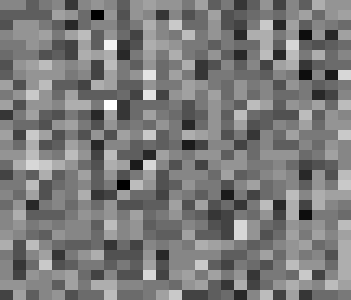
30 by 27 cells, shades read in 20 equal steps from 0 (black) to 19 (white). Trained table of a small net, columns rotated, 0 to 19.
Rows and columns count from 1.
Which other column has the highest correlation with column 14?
21
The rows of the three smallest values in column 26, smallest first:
8, 4, 10
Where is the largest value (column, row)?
9, 11
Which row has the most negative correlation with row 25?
22
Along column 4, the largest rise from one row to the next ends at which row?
7
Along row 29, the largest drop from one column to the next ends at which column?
20
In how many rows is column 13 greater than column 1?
12
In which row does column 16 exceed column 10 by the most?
19
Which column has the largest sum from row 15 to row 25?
27
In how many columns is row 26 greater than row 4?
8
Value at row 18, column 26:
6
